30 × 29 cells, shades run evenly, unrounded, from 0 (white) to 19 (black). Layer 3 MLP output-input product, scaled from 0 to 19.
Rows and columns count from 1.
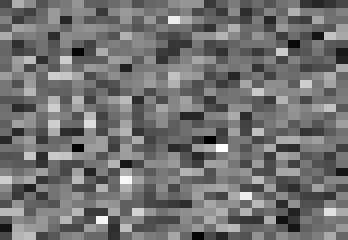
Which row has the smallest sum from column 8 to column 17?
10
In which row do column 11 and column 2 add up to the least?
23
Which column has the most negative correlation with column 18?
24
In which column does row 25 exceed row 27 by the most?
28
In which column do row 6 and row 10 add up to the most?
25
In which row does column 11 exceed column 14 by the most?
21
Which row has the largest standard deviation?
19
